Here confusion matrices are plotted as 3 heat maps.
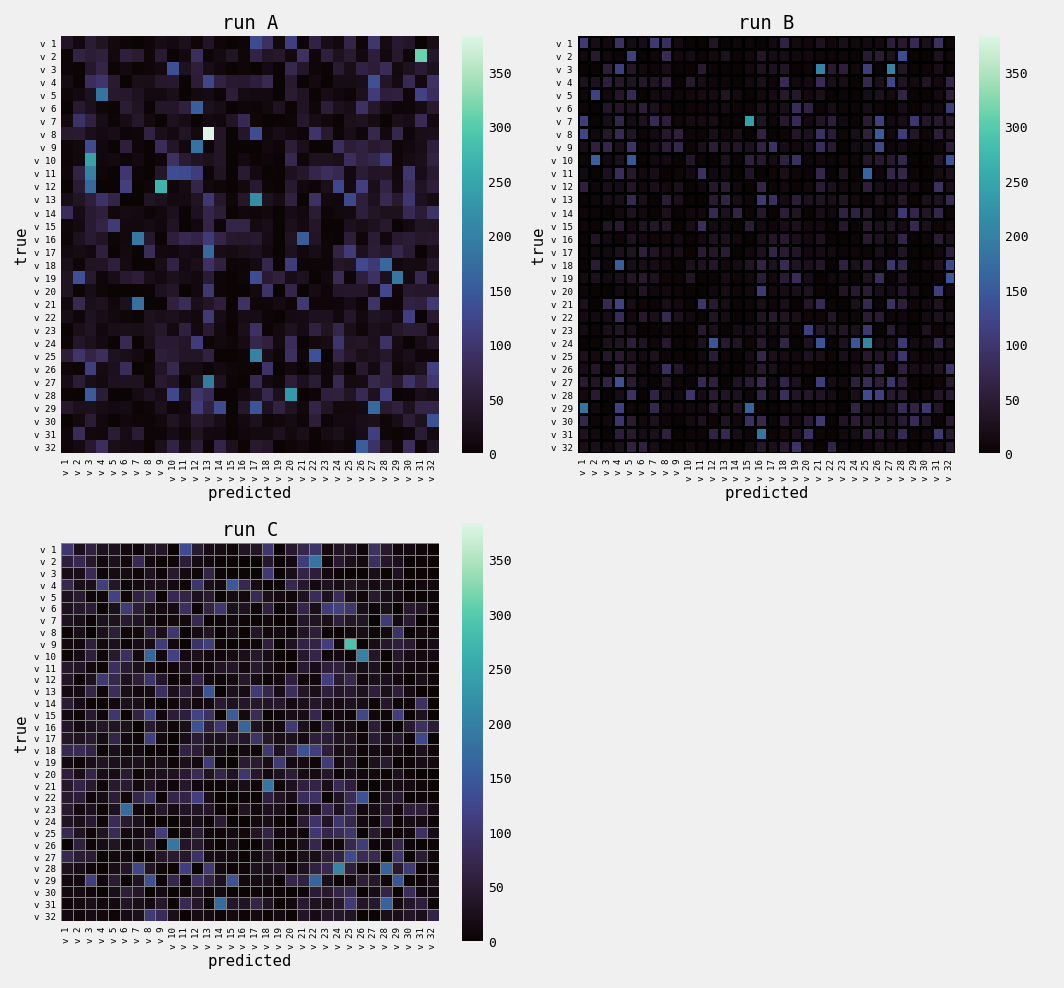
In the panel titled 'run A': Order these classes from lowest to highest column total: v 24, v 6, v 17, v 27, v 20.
v 6, v 24, v 20, v 17, v 27
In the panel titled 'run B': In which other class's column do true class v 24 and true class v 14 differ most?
v 25
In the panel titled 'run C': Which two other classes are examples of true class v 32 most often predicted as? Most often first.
v 8, v 9
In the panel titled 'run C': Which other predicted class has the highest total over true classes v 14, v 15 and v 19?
v 13
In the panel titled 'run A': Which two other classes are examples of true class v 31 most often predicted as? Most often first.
v 27, v 2
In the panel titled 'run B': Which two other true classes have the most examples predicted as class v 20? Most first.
v 23, v 31
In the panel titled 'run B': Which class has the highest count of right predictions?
v 24
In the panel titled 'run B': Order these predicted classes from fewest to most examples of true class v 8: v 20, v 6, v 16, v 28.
v 6, v 20, v 16, v 28
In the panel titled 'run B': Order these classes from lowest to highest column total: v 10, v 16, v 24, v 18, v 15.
v 10, v 24, v 15, v 18, v 16
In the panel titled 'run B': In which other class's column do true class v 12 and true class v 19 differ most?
v 32
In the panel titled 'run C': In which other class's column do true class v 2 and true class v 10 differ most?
v 26
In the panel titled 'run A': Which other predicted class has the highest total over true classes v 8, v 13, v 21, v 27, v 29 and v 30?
v 17
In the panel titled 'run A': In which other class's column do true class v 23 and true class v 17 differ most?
v 13
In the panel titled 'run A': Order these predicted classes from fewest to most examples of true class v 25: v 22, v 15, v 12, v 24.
v 15, v 12, v 24, v 22
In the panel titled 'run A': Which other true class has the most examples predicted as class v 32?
v 30
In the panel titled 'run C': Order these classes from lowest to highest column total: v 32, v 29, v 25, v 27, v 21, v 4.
v 32, v 4, v 27, v 29, v 21, v 25
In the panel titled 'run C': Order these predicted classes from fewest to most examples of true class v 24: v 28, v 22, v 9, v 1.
v 9, v 1, v 28, v 22
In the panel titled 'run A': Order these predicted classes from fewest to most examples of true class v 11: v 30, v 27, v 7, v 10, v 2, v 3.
v 7, v 27, v 2, v 30, v 10, v 3
